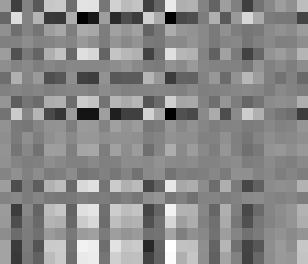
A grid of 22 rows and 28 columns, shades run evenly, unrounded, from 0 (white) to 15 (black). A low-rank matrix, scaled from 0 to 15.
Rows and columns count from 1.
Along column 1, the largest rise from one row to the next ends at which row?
2
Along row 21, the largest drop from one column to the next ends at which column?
16
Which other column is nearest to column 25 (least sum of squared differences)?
19
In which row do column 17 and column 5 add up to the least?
21
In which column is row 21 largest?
14
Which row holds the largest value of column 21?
10
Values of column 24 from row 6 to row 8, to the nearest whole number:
6 6 7
